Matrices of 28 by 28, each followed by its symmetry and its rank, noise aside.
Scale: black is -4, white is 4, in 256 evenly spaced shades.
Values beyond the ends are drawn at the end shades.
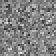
no symmetry, rank six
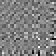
symmetric, rank three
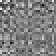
no symmetry, rank three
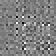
symmetric, rank three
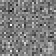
no symmetry, rank six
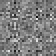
no symmetry, rank four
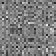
no symmetry, rank six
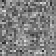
no symmetry, rank six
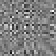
antisymmetric, rank four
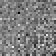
no symmetry, rank six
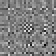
symmetric, rank three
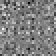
antisymmetric, rank four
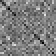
symmetric, rank six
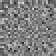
symmetric, rank six
